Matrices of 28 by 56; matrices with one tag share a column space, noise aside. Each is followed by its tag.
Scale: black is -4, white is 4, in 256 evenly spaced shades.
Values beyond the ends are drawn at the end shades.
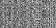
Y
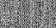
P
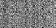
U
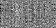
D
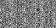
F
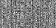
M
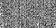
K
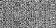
Y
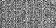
Y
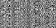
U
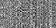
K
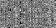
F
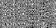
K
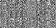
Y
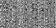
D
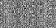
U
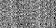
K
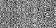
F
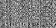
K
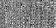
P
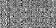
F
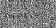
M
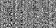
F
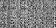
P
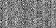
Y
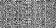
Y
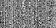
P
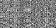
F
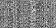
D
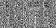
P
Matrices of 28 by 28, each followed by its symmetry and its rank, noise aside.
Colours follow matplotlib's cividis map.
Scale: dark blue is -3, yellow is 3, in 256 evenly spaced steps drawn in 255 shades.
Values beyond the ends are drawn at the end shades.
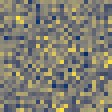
symmetric, rank seven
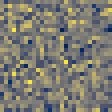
no symmetry, rank eight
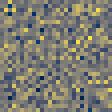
antisymmetric, rank eight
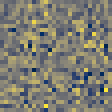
no symmetry, rank eight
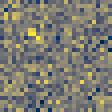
symmetric, rank eight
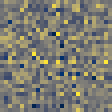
antisymmetric, rank eight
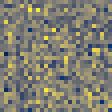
no symmetry, rank eight
